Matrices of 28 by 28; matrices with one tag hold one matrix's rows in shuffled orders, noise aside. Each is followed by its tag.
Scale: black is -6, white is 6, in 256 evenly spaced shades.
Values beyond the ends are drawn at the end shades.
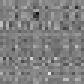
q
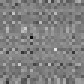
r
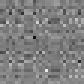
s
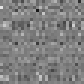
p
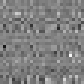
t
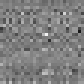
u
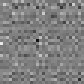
p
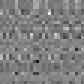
q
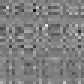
s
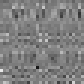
p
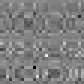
s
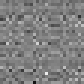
s
